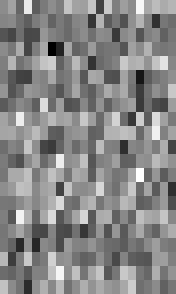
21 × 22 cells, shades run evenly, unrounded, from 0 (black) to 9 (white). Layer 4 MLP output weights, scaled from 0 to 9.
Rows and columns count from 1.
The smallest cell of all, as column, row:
7, 4
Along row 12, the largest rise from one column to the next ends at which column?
8
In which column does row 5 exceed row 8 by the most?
21
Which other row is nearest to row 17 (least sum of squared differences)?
2
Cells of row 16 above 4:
16
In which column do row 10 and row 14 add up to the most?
17
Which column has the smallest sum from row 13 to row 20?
5
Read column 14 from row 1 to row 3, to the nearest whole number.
7 3 5
